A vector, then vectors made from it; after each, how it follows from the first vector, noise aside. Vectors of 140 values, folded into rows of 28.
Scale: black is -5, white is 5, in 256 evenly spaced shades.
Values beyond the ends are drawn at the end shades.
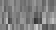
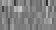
reversed, negated, partly zeroed.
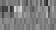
reversed, negated, partly zeroed.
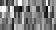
reversed, scaled up.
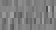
reversed, partly zeroed.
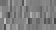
wrapped around, negated, partly zeroed.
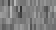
reversed, partly zeroed.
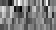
reversed, scaled up.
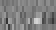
negated, partly zeroed.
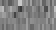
reversed, partly zeroed.
